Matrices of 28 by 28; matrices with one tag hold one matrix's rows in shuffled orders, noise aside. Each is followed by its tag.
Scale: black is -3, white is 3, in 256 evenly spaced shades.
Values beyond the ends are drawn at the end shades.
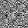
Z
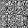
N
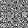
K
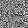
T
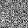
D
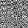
K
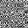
T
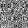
K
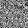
T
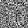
Z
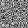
D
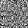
K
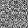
D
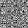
K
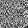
T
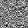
Z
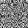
K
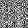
N
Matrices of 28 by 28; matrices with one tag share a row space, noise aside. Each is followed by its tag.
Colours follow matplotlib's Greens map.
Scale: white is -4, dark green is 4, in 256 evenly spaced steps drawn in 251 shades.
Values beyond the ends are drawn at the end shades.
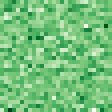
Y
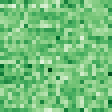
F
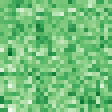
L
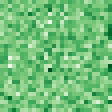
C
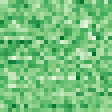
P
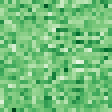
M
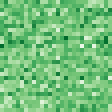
F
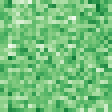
L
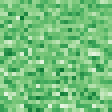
Y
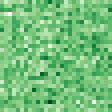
F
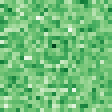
Y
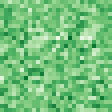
Y
